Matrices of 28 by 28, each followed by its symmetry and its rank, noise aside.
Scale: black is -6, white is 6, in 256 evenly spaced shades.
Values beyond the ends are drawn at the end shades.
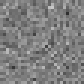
symmetric, rank six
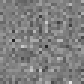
no symmetry, rank six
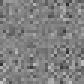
no symmetry, rank six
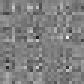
no symmetry, rank four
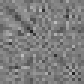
symmetric, rank six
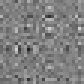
antisymmetric, rank four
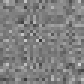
no symmetry, rank four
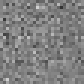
no symmetry, rank six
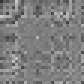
symmetric, rank four
